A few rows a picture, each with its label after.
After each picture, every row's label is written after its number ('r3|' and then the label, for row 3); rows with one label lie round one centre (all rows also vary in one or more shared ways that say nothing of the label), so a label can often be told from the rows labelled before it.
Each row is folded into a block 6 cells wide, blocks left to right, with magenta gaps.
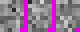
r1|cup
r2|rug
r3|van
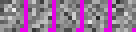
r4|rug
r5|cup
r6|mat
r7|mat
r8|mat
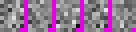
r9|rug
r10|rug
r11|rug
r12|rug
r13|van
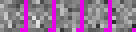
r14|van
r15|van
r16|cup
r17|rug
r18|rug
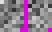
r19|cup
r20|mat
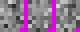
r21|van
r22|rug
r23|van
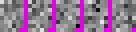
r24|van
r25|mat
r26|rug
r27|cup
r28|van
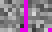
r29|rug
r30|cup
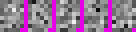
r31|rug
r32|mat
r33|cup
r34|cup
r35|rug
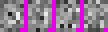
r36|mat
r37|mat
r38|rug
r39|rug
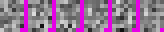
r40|cup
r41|cup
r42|van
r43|cup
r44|cup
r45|cup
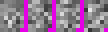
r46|van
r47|van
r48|van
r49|cup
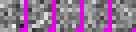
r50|van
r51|cup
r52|rug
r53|van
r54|rug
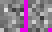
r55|cup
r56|mat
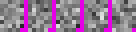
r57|rug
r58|cup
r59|rug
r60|mat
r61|cup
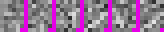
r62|cup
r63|mat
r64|mat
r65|cup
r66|van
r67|cup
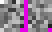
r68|cup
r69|rug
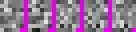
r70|cup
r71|cup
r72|rug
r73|rug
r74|van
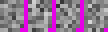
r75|mat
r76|cup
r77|mat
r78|mat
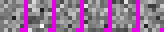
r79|mat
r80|cup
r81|mat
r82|rug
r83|rug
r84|van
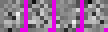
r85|mat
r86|mat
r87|rug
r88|mat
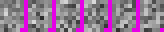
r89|cup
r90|mat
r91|van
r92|van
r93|cup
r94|cup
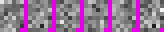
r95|van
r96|rug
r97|mat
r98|cup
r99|van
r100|rug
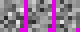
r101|rug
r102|cup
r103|mat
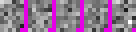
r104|van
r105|cup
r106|cup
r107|mat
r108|cup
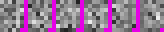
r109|mat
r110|mat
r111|rug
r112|mat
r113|rug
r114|mat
